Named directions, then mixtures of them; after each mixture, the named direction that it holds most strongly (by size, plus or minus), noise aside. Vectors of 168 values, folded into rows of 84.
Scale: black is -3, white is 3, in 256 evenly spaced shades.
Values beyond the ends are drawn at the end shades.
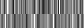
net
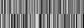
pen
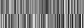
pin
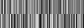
pen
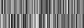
pen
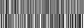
pin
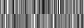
net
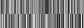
pin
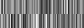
pen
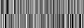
pin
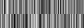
pen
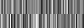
pen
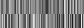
pin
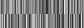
pin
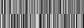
pen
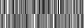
net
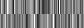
net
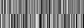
pen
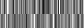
net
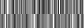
net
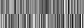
pin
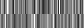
net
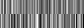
pen
